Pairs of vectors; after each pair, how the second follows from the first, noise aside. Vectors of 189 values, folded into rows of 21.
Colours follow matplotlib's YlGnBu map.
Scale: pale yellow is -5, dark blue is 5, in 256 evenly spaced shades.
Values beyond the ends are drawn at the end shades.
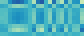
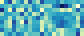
wrapped around, scaled up.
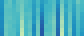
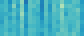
reversed, shrunk.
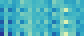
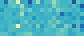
reversed, partly zeroed.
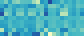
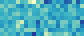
reversed.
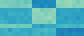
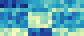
reversed, scaled up.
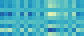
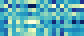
reversed, scaled up.
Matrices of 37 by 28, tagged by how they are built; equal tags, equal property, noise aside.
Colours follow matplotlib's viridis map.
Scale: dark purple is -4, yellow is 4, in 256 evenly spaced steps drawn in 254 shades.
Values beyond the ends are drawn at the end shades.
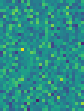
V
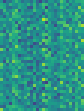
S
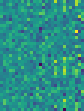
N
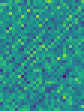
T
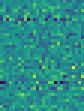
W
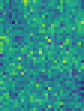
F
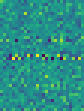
W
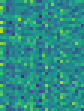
S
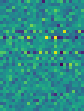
W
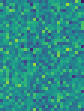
S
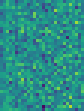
S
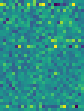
W
